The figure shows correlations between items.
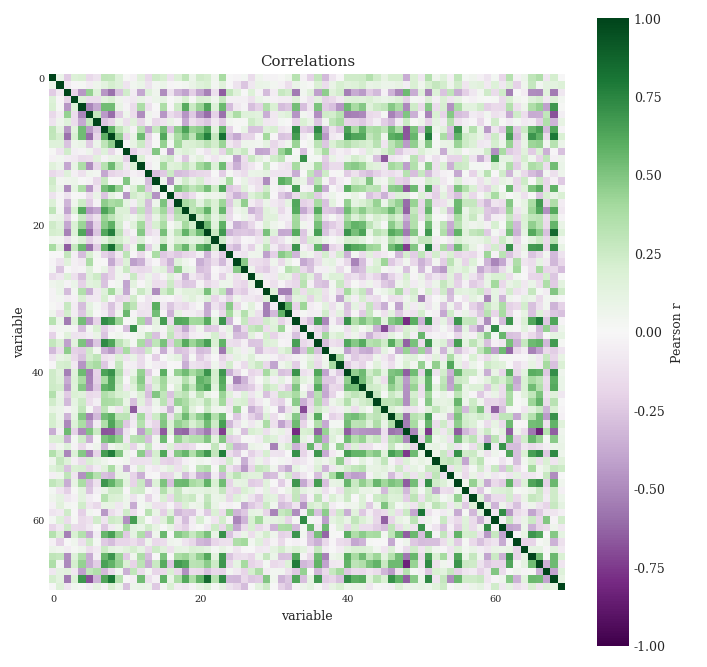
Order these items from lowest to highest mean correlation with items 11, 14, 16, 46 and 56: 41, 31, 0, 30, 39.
39, 30, 0, 31, 41
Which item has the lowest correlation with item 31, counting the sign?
29
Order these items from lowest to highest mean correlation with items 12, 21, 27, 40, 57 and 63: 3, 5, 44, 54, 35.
5, 54, 35, 3, 44
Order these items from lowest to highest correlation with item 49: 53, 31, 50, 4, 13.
13, 50, 31, 53, 4
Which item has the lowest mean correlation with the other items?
48
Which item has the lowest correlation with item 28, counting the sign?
10
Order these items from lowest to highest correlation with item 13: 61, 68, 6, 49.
49, 68, 6, 61
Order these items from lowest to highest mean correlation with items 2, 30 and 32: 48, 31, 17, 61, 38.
17, 38, 61, 48, 31
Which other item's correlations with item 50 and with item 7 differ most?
59
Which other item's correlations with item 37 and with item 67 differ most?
60
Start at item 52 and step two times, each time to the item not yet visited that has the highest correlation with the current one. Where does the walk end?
54
